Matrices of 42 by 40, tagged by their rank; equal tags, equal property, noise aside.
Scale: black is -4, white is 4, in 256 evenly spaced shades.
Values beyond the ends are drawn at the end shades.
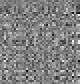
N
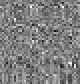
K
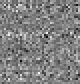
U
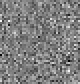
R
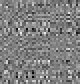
N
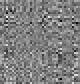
N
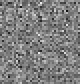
R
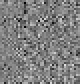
R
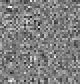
R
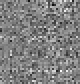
R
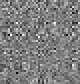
N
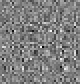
K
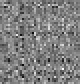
N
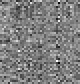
K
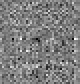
K
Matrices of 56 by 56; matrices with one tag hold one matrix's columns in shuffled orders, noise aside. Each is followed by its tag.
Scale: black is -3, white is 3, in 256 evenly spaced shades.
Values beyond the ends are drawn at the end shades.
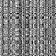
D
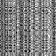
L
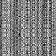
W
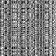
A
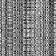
W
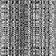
A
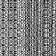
W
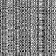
L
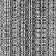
W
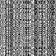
A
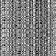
W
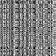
A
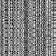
W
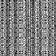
W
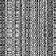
W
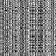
L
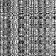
D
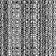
A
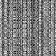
W
